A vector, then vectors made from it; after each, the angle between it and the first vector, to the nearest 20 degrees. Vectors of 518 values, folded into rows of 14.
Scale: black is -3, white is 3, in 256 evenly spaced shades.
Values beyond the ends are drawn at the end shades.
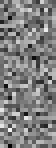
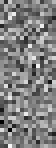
140 degrees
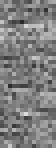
140 degrees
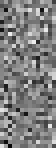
40 degrees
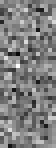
60 degrees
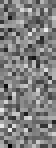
20 degrees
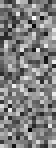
80 degrees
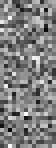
160 degrees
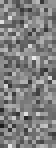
160 degrees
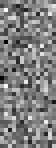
120 degrees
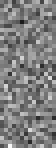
140 degrees
